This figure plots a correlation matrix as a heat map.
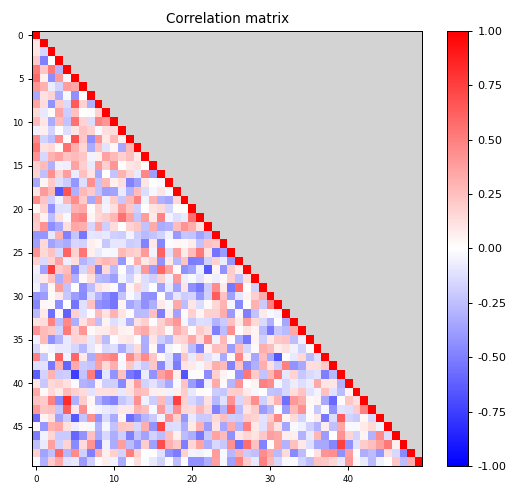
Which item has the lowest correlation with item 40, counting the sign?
21
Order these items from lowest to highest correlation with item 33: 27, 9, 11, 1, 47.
11, 9, 1, 47, 27
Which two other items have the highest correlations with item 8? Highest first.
5, 10
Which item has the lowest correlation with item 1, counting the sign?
3
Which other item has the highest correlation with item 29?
26
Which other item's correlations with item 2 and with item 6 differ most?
27
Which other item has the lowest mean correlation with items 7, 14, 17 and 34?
30
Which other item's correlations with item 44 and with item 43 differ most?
0
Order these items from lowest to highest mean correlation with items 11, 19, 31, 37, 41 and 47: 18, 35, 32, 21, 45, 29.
29, 32, 35, 18, 45, 21
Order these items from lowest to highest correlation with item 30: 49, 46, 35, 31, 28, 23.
35, 28, 49, 46, 31, 23
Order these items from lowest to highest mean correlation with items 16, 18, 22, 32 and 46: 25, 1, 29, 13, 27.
29, 27, 13, 25, 1
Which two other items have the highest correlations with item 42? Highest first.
4, 18
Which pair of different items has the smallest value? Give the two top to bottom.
5, 39
